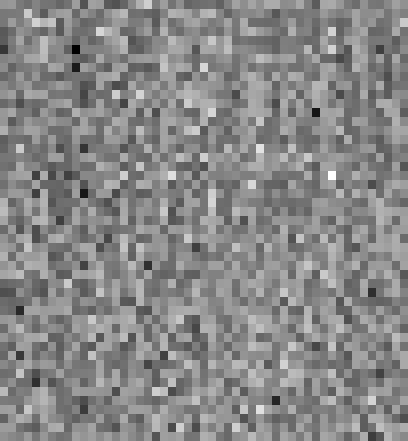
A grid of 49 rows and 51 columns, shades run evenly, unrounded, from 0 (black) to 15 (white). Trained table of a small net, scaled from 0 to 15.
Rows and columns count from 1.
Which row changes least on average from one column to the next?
2
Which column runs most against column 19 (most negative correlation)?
28
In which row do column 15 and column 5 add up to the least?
22
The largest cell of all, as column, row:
42, 20
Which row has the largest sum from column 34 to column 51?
30
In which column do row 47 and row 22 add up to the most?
27
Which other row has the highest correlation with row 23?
24
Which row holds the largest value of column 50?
38
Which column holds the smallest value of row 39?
40
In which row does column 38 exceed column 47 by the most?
33
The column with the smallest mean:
11
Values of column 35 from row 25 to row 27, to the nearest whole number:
9 6 9
